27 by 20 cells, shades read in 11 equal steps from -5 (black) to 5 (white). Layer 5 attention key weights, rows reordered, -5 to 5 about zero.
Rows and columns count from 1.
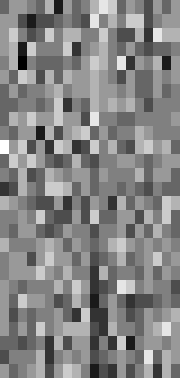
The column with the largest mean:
19
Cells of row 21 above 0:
7
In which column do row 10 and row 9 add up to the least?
5
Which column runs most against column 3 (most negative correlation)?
14
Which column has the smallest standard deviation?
20
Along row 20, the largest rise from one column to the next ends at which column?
12
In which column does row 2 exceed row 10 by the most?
11
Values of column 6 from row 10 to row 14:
2 -3 -1 2 3
